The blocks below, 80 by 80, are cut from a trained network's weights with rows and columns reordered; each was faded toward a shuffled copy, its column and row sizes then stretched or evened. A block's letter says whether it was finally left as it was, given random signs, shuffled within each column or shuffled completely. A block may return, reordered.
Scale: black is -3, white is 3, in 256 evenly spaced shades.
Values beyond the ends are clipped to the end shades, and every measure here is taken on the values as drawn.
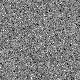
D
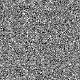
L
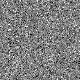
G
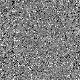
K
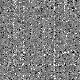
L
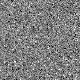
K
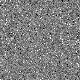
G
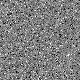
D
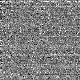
L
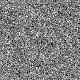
G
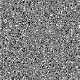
L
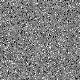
G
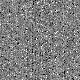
G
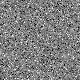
D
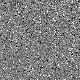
G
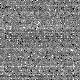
L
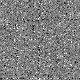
K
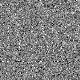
K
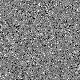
D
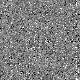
K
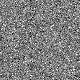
G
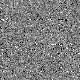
K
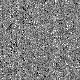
G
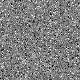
G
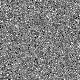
G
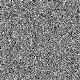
G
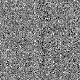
L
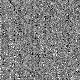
G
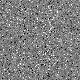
G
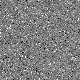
D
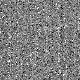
G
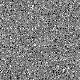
K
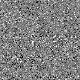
K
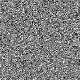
L
